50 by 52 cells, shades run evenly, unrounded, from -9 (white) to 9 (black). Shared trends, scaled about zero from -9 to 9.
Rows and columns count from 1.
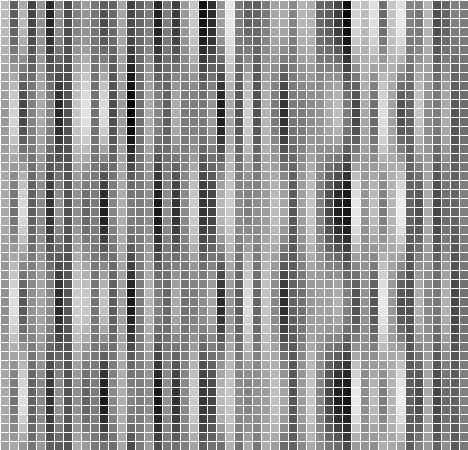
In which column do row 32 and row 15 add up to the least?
43
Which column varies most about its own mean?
12
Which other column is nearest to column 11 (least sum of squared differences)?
52
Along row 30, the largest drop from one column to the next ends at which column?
9
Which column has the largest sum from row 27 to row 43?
15
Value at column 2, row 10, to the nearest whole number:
-4
